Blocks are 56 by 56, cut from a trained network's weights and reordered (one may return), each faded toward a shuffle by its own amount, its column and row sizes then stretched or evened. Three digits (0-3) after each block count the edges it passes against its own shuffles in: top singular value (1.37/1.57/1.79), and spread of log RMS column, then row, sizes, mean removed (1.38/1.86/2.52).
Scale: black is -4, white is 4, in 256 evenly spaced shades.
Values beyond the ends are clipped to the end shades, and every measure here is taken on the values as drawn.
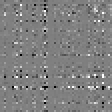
2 3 3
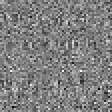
2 1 1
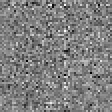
1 2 1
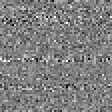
1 0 3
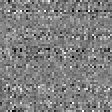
2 1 3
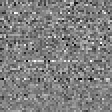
0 0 3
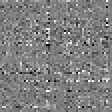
1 2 3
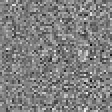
3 2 1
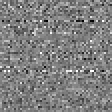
2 0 3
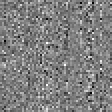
2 3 0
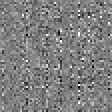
1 3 1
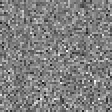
0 0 1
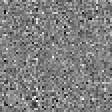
0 2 2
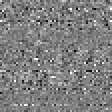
0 0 3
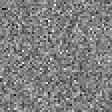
1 0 0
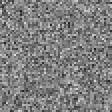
1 0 0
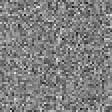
2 0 1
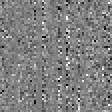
0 3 1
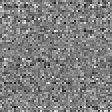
0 0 3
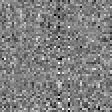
3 2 2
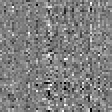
2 3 1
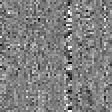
3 3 1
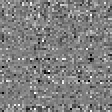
0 2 3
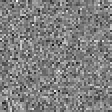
1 1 0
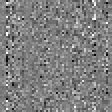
1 3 0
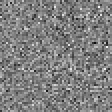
0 0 1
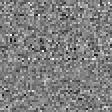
0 0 2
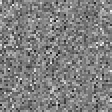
0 2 0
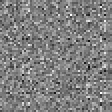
2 2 1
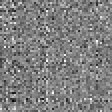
3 2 2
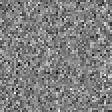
0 1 0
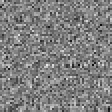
2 0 1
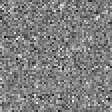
0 0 1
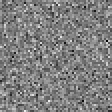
0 1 0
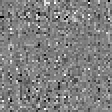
0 3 2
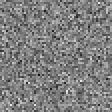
0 0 0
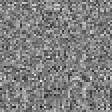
3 0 2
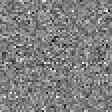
0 1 2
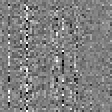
3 3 0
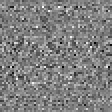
2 0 3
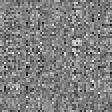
3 3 1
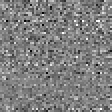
0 1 3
